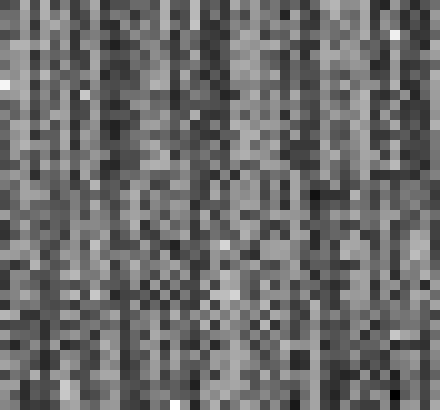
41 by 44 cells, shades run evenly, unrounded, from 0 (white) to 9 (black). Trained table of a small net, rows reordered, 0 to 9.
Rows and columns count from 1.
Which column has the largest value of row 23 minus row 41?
18
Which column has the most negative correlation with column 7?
14
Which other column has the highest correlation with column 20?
34
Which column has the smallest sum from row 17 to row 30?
10
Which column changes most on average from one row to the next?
40
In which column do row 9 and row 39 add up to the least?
1
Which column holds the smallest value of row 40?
7
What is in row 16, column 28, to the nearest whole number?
5
